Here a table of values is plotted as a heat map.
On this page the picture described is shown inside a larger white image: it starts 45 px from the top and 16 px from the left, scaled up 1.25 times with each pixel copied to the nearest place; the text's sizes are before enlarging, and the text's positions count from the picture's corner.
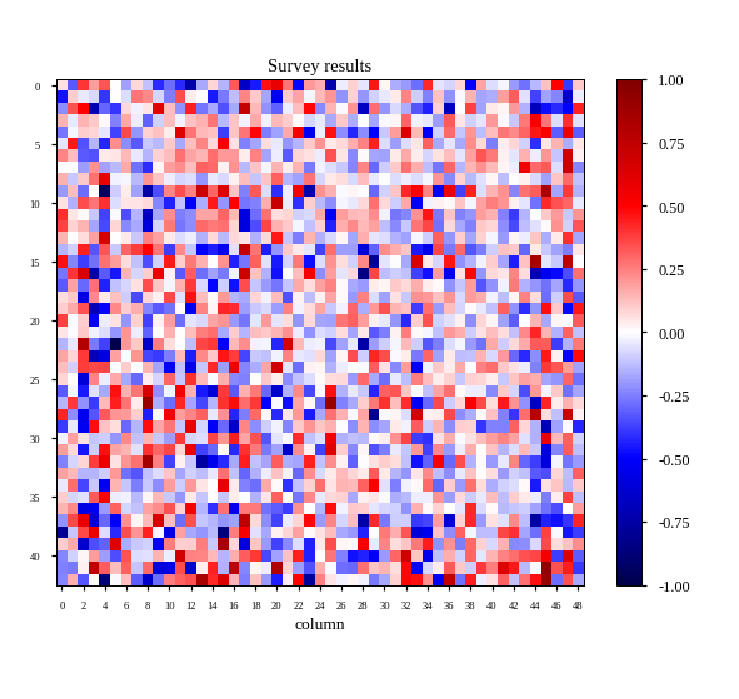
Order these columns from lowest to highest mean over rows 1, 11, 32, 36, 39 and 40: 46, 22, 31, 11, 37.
46, 37, 31, 22, 11
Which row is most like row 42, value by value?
9
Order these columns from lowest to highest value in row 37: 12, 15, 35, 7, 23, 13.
15, 13, 7, 35, 12, 23
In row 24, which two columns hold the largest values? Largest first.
20, 16
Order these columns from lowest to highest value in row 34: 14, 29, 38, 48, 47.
47, 14, 48, 38, 29
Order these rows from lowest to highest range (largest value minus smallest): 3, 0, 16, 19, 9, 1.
3, 1, 19, 0, 16, 9
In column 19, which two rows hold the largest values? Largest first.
0, 12
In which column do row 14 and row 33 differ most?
17
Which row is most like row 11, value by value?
12
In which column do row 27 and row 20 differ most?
8
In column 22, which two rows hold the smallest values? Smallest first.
0, 10
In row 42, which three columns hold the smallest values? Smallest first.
4, 23, 8
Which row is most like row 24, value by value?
10
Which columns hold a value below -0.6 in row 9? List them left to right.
4, 8, 23
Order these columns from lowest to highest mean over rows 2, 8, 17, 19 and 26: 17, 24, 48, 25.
24, 48, 25, 17
